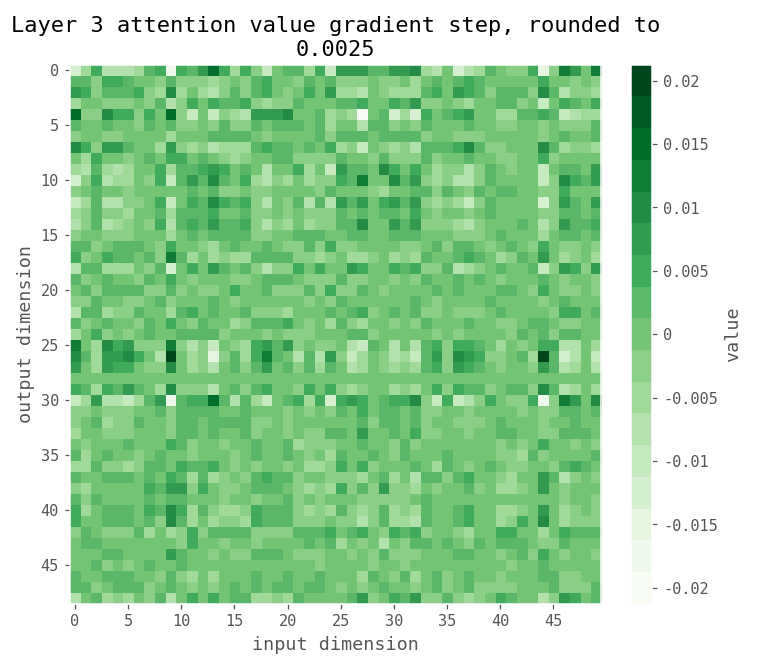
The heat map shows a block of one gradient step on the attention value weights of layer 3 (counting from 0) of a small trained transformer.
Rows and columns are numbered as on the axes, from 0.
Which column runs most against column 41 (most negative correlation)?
7
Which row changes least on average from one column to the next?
28
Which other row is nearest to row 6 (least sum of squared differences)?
15
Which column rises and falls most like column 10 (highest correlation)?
12
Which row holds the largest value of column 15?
20
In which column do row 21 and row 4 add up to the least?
27
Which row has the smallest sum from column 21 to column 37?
4
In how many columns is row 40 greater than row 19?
13
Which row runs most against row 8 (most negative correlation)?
42
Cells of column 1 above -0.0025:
29
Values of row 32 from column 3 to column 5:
-0.005 -0.0025 -0.0025
